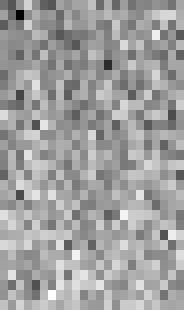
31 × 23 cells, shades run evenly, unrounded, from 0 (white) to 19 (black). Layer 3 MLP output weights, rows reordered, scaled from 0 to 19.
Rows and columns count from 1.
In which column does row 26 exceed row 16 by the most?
4
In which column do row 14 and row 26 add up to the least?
10
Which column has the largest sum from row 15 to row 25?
14
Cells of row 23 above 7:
10
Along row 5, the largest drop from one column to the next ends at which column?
16
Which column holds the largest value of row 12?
22
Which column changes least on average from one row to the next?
11
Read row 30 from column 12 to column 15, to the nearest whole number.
6 8 4 7
